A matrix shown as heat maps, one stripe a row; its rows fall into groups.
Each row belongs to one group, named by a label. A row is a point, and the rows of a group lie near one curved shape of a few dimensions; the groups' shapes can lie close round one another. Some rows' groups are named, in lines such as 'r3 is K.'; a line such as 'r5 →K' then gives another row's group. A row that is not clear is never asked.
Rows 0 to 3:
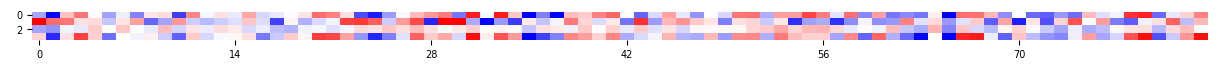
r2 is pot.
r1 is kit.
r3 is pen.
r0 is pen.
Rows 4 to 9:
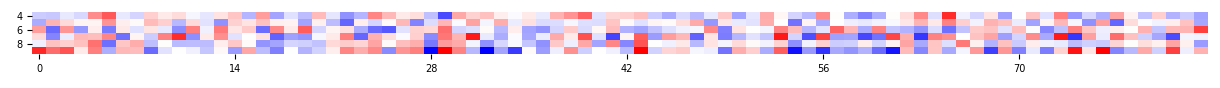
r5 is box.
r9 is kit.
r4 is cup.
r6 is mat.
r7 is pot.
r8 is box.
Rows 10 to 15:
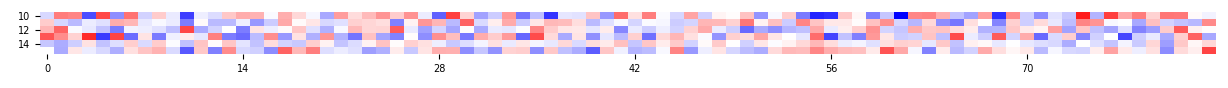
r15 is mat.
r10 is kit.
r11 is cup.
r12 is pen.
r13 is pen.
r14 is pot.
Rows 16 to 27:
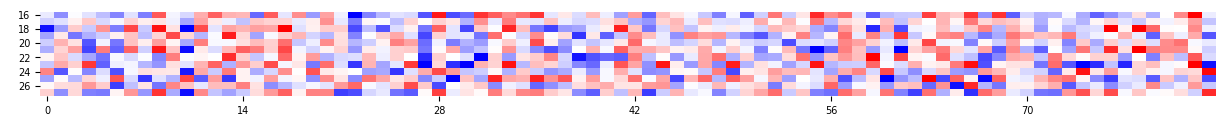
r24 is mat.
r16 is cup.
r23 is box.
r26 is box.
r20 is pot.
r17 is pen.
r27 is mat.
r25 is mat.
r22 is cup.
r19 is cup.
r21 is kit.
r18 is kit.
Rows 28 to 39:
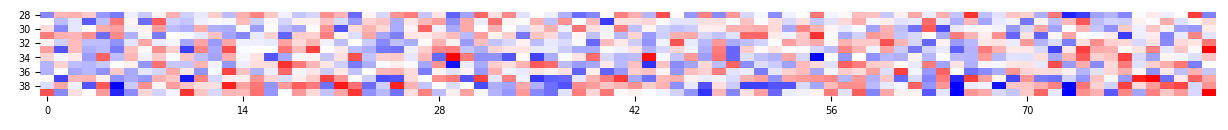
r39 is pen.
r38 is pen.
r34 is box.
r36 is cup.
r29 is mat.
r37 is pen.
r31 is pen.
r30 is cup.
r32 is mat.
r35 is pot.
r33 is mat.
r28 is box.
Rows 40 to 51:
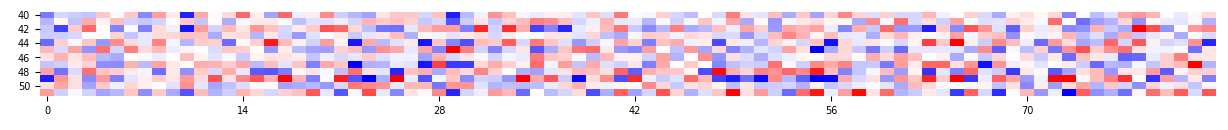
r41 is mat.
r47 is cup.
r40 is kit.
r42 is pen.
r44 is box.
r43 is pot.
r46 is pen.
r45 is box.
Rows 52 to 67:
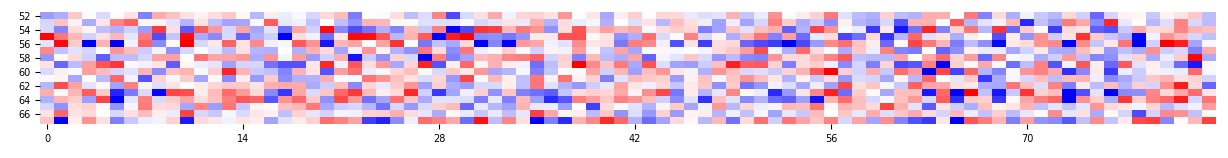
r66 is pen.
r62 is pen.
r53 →box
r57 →cup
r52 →cup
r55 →kit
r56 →pen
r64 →pen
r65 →mat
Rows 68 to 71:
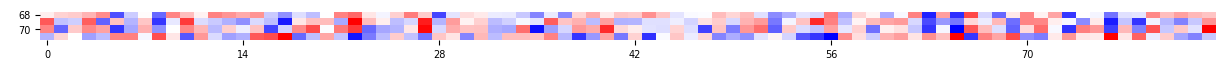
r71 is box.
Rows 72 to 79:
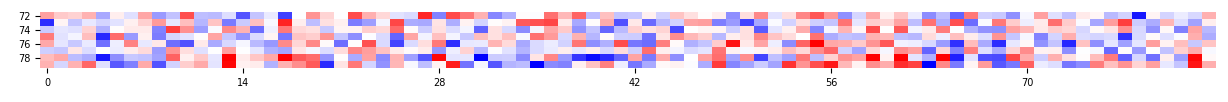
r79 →mat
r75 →pen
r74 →cup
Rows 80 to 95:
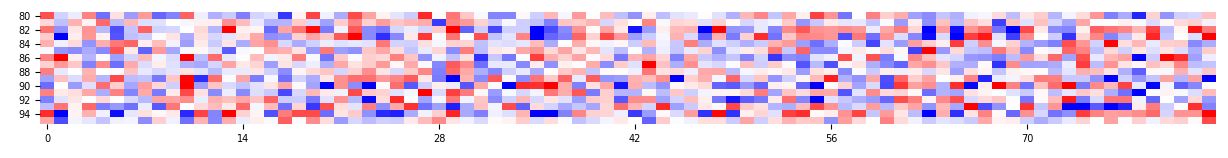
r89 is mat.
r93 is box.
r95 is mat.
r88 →kit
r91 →kit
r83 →pen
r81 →box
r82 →mat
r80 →kit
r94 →mat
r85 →mat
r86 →pen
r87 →kit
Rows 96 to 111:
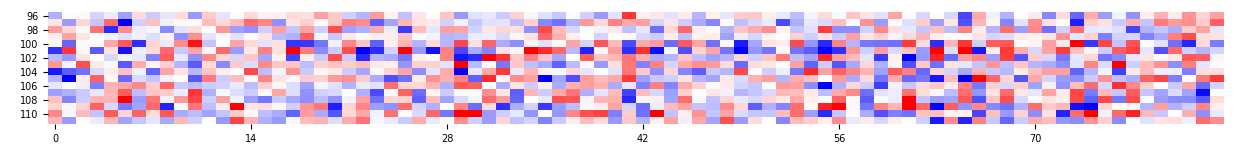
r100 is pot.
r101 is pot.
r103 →kit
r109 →mat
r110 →box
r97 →pen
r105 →pen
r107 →pot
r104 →kit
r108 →pot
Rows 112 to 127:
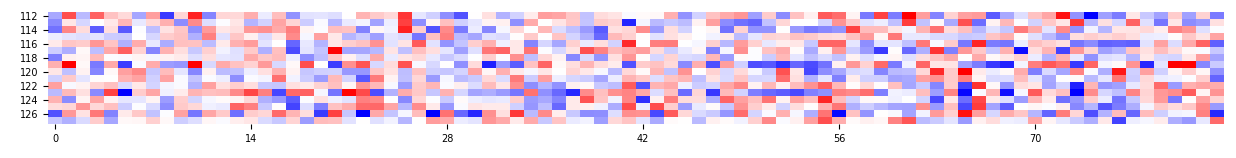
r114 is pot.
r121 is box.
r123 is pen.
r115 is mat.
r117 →cup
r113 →pot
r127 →kit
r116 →box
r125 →box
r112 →mat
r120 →box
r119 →pen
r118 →box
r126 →box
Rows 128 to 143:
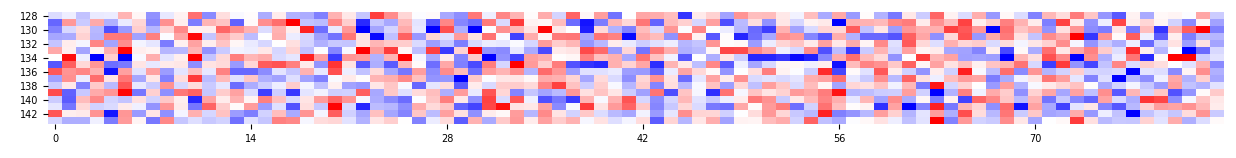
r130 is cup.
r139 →pot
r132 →mat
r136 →pen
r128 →mat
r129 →box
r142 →pen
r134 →pen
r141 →cup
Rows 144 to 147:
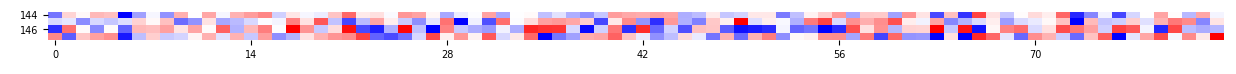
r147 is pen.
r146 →pot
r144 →box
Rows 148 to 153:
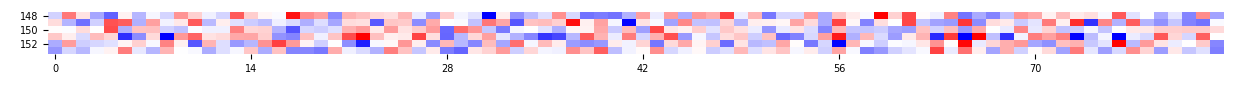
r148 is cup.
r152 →box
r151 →box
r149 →pot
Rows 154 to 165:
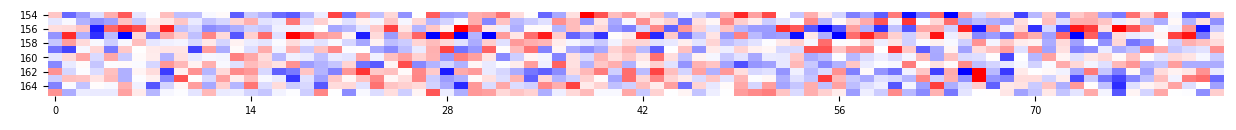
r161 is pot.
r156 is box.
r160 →box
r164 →mat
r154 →cup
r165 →cup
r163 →box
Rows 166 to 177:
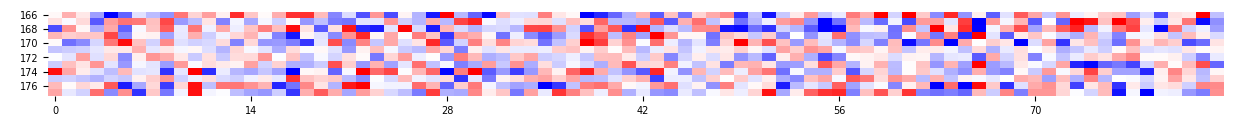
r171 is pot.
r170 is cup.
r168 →pot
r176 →box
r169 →box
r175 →pot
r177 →kit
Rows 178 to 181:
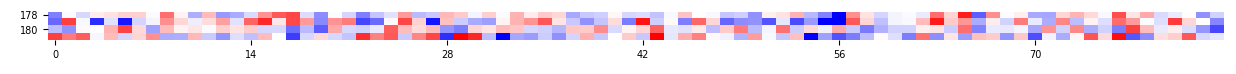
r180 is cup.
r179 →pot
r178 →box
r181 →kit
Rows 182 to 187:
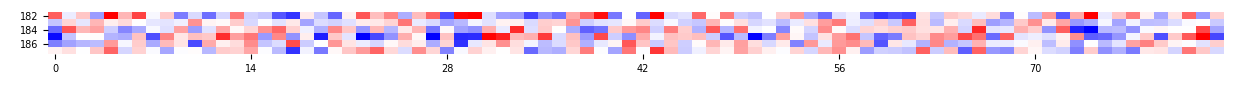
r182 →box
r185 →cup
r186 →kit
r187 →box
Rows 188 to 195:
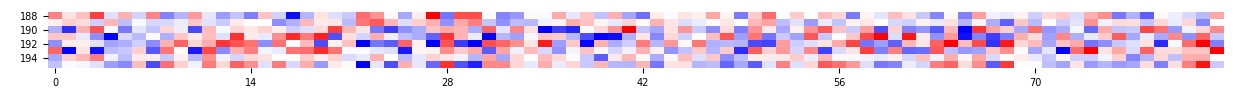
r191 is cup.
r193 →mat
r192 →cup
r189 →kit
